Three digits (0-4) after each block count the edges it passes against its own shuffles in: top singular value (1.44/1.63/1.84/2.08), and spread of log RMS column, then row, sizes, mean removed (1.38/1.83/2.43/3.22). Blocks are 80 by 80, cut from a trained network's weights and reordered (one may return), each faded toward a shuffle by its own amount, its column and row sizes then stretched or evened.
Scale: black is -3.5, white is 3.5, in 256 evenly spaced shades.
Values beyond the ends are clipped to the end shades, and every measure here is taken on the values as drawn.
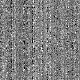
3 3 0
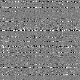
2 1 4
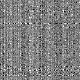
4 2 3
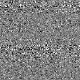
0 1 4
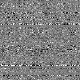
1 1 4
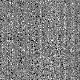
1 2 1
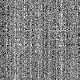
4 3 2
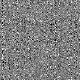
0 3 2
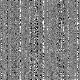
3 4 1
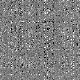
0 3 2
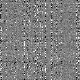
1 4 0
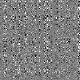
2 4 3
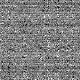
3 2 0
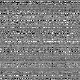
3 1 4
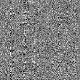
3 3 1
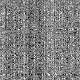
4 0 3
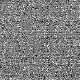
1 2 1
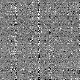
1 3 2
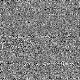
0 1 3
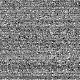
3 1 0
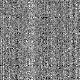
3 2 2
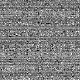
3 1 2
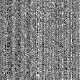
4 3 0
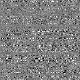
1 1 4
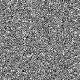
2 1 1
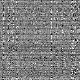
4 3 0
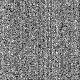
1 0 0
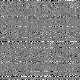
2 0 4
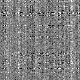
4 2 3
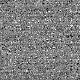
0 1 1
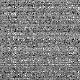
3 2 2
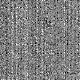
3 2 2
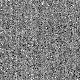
0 0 0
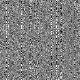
3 4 0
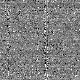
0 2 0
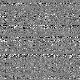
1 1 4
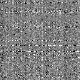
2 1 3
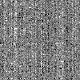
3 2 2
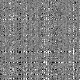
4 3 3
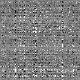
3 3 3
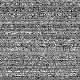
4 0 3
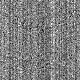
4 1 0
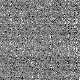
1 2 0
